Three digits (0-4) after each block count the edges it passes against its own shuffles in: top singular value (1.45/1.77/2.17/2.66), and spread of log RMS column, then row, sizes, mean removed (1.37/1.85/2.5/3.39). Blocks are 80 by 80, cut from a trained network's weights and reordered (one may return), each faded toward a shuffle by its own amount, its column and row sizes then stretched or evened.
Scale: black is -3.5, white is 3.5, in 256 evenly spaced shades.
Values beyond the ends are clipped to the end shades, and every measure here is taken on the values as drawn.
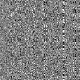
3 3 0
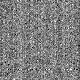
1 0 1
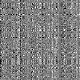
3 3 3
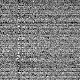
3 2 1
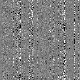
1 4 0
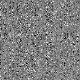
0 3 1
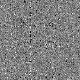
0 2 1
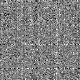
1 1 3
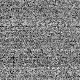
1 1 1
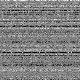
4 0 4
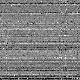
4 0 4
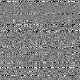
3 1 4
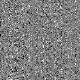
1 3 0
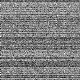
4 2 2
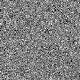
2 1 0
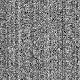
2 0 1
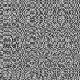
4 0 2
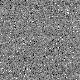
0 1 0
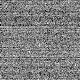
2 2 0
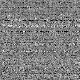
1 1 3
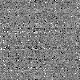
0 2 2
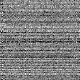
4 2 3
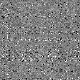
0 1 3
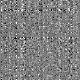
1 3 3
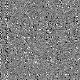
1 2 2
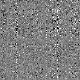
0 3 2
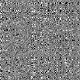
2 3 3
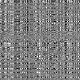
4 2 4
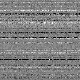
4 0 4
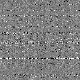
2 0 3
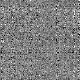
0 3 1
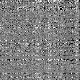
2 1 4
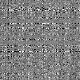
2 1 4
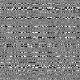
4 0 4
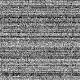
4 0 3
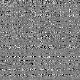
0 2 4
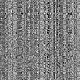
4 2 2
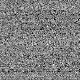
0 1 2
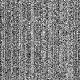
3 1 0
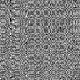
4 2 0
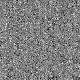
0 0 0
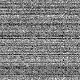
4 1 3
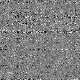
0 0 3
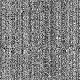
3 1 0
